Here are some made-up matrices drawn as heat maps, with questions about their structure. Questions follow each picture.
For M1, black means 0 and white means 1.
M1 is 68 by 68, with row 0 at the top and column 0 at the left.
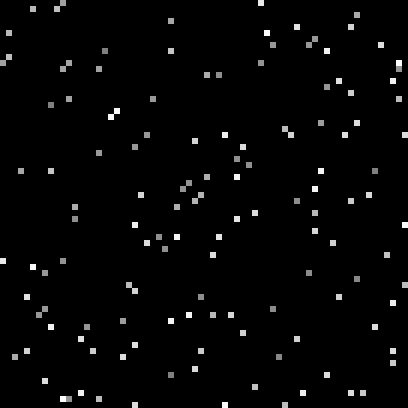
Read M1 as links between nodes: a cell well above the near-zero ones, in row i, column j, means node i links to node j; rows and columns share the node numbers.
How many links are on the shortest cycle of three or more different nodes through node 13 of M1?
6
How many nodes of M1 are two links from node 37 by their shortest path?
4
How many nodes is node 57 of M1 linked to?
1
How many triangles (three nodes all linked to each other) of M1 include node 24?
0
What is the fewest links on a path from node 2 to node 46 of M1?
2
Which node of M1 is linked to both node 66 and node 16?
node 11
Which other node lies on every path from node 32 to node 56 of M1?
node 33
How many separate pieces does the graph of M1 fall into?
10
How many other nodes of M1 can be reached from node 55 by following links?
9
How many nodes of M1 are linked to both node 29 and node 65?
0
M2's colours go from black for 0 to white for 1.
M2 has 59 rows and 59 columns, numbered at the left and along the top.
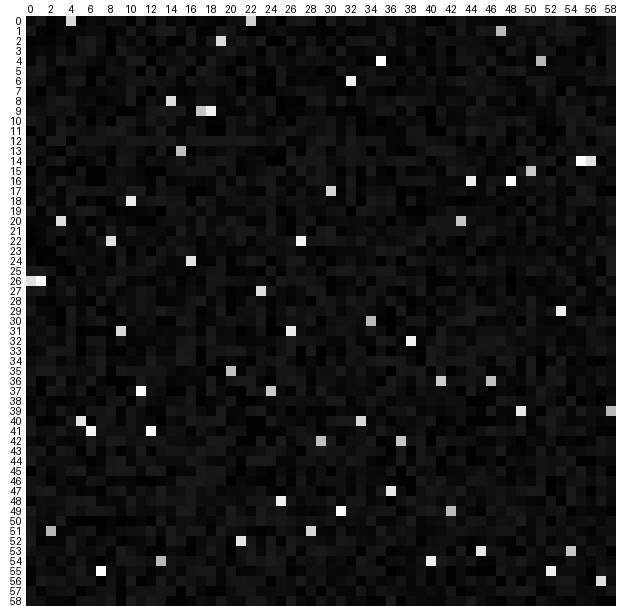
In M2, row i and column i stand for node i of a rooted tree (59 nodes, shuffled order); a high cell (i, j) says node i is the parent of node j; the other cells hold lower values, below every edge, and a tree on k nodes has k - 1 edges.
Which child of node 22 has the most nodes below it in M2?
8
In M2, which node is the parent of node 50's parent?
13
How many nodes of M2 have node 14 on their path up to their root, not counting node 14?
6
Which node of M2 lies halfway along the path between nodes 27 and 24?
31
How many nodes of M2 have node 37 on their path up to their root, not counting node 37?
6
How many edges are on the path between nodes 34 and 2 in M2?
9
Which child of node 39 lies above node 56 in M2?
49
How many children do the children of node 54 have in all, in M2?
3
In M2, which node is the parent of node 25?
48
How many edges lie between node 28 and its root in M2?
7
